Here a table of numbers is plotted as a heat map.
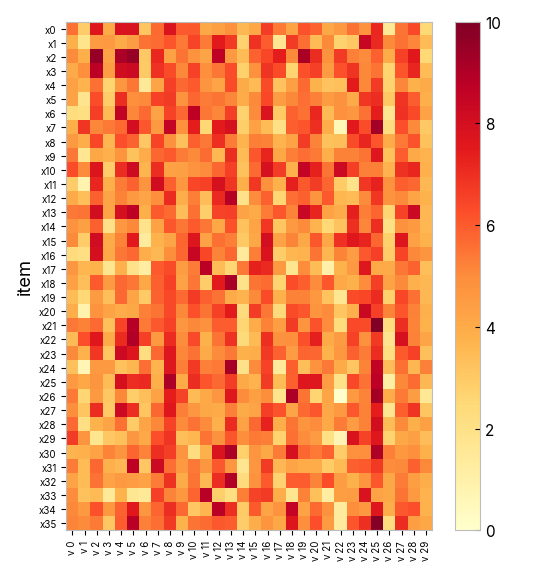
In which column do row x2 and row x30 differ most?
v 2
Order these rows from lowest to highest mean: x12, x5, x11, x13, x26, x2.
x26, x12, x5, x11, x13, x2
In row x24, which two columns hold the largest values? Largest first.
v 13, v 25
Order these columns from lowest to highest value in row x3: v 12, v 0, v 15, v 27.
v 0, v 15, v 12, v 27
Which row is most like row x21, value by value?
x35
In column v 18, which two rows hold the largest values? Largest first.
x26, x34
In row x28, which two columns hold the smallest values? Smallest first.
v 1, v 5
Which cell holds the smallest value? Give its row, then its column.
x26, v 22
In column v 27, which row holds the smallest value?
x29
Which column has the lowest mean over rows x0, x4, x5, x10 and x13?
v 26
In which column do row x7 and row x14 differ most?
v 6
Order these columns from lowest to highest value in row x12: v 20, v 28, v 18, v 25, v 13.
v 28, v 20, v 18, v 25, v 13
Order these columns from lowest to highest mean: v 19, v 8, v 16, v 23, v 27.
v 23, v 19, v 27, v 16, v 8
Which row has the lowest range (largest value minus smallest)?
x8
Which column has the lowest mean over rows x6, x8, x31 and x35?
v 14
